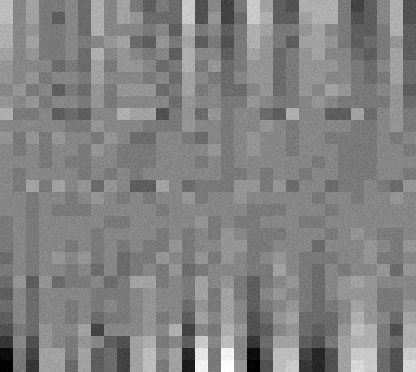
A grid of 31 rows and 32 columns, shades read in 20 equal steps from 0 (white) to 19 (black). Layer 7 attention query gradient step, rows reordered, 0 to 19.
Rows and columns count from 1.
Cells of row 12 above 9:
14
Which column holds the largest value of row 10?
13
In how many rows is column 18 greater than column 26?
13
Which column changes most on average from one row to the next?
16
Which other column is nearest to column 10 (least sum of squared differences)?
24
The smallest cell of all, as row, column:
31, 18
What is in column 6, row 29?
10
